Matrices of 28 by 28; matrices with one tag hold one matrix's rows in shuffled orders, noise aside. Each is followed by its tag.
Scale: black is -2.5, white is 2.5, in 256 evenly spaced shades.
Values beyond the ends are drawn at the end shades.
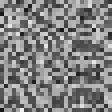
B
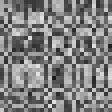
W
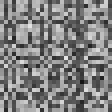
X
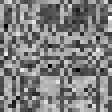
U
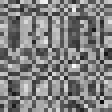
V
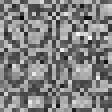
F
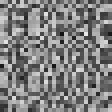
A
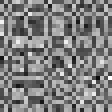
W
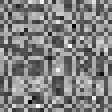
W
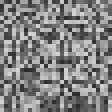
U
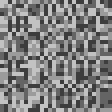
A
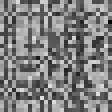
X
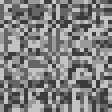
F
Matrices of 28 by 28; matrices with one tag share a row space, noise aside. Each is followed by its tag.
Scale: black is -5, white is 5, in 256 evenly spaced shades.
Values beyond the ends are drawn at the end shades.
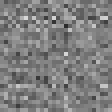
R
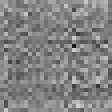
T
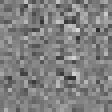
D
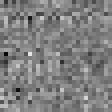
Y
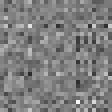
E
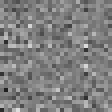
Y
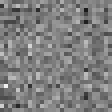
Y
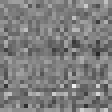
T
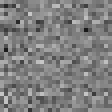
Y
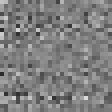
Y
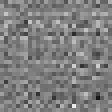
T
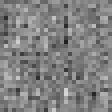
R
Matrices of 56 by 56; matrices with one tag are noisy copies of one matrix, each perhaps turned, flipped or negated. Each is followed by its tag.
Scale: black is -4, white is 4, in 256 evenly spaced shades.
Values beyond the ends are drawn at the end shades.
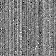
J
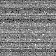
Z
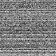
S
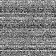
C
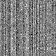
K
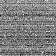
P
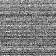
P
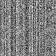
K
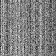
P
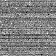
J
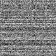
K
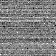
J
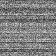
Z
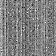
S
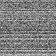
S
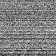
S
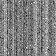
Z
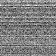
S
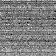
P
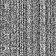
K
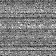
C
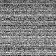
P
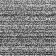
P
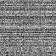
K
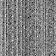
S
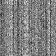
C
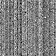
J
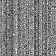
J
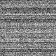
Z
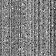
S
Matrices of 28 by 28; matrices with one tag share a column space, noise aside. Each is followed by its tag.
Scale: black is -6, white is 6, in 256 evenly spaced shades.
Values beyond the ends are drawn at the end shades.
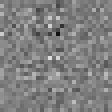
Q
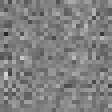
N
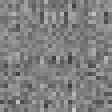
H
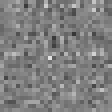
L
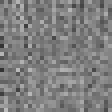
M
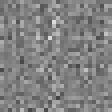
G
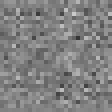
N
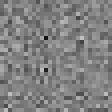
G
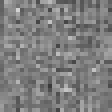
M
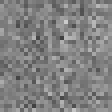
G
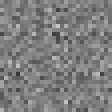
Q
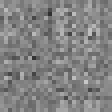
Q
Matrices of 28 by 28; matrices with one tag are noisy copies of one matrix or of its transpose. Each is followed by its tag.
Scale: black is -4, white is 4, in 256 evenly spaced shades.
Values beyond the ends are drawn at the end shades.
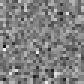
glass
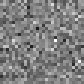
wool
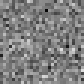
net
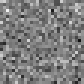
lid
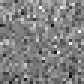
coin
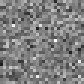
wool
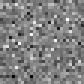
wool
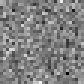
net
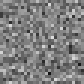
glass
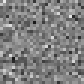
glass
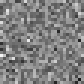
lid
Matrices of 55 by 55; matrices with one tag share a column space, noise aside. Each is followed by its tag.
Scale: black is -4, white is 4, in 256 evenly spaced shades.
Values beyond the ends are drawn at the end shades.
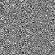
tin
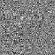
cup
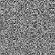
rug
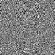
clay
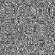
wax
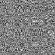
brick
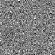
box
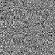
cup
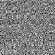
box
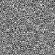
tin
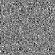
wax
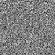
rug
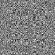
cup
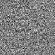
brick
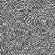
brick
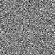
tin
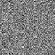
rug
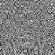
box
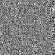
wax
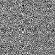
tin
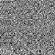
box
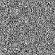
wax
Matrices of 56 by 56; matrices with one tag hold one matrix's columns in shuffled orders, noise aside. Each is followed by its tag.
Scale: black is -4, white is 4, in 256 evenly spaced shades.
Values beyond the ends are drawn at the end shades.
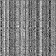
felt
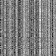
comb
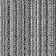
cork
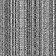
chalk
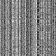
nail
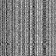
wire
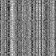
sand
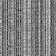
nail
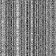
cork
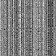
chalk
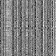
felt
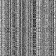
chalk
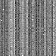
chalk
